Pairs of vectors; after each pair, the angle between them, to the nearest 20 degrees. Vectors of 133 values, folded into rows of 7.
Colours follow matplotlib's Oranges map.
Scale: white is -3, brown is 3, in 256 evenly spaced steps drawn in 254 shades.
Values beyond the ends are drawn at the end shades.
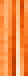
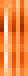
60 degrees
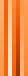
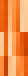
60 degrees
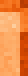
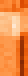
40 degrees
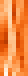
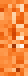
100 degrees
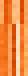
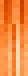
40 degrees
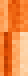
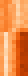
160 degrees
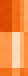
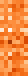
100 degrees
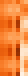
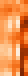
160 degrees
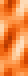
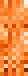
60 degrees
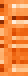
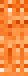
100 degrees
